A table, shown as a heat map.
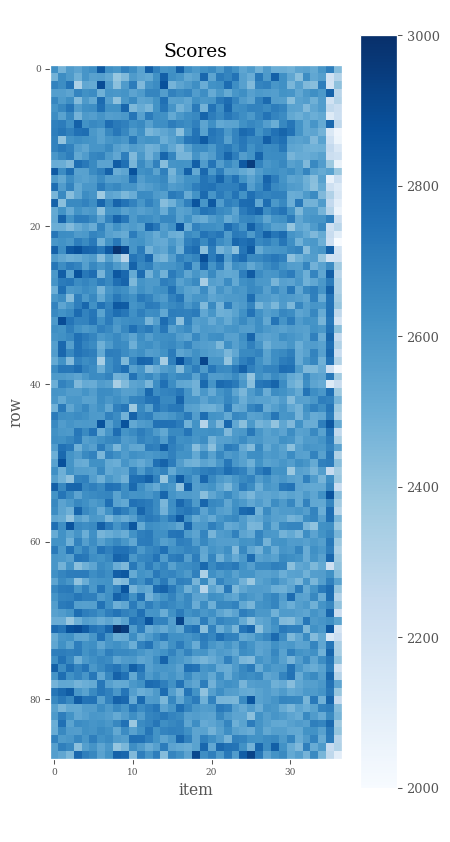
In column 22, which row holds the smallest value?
37
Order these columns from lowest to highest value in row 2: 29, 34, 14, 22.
29, 34, 22, 14
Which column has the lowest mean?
36
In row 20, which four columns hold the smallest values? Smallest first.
35, 36, 30, 2
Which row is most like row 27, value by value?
64
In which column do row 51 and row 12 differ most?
25
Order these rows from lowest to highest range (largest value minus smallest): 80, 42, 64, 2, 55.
42, 55, 64, 80, 2
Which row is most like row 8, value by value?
38
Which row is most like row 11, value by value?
5
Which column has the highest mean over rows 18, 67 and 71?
8
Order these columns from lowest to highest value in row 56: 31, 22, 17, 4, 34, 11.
34, 22, 31, 4, 17, 11
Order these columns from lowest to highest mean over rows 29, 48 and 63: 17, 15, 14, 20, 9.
20, 9, 17, 15, 14
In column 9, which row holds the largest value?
71
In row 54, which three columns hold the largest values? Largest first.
35, 14, 1
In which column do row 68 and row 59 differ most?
6
